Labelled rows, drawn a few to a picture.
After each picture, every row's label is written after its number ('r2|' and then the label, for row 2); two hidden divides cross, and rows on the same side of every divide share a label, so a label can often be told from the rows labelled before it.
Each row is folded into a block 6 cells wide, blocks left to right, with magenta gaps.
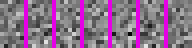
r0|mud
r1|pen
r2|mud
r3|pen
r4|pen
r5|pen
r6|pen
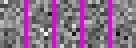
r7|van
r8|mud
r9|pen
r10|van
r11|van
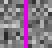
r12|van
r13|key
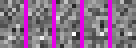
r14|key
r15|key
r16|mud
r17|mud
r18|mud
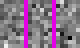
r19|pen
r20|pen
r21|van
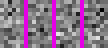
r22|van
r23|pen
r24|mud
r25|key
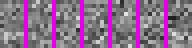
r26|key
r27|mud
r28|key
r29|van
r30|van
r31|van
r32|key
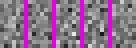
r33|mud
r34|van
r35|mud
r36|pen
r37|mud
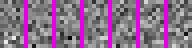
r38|key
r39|mud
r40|van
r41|pen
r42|mud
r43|van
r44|pen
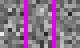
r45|mud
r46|pen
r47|key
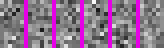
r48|key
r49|pen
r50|key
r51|mud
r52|van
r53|key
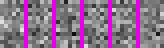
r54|van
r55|van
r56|pen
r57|van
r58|van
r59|pen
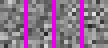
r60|mud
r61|pen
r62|van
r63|key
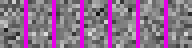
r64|van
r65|mud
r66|pen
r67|key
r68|pen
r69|mud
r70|mud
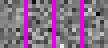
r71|mud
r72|key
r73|pen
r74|key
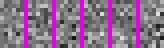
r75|pen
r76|key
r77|mud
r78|key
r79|key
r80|mud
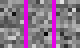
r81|key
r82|pen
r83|van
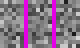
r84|van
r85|van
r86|pen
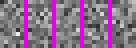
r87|mud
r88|van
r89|mud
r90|key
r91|mud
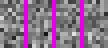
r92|van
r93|pen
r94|key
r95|key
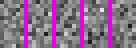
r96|key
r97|pen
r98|pen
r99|van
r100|mud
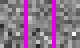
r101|mud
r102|van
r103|mud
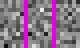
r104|mud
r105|pen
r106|key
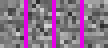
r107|mud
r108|pen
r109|key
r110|mud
